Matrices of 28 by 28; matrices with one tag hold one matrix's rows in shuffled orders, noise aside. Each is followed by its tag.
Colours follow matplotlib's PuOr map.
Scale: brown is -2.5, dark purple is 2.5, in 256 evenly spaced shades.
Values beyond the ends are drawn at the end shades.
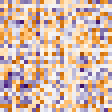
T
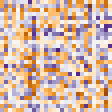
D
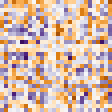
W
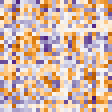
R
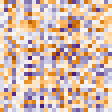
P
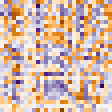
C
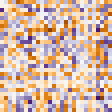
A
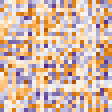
A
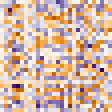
C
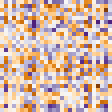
D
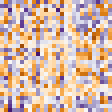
T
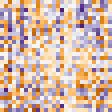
T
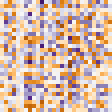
P
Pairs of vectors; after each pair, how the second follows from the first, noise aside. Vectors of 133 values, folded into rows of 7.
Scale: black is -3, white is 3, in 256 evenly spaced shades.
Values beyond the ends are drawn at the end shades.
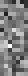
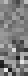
wrapped around, partly zeroed.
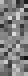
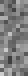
reversed, negated, shrunk.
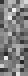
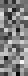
negated.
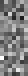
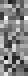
reversed.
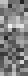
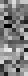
reversed.
